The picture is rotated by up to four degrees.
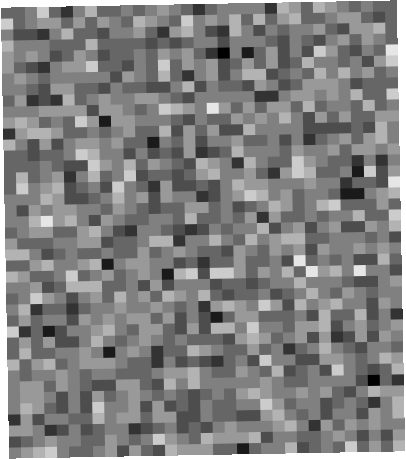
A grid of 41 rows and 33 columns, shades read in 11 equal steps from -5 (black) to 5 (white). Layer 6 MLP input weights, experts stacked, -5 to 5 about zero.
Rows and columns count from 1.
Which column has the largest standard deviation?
4
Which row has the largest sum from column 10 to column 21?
10
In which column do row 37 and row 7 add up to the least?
16
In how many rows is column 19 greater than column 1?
11
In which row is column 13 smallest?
13
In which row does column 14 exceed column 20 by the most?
41
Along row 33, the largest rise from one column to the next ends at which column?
22
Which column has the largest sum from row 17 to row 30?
25
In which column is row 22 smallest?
15
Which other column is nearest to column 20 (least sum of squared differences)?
12
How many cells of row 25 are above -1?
24
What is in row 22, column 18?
2
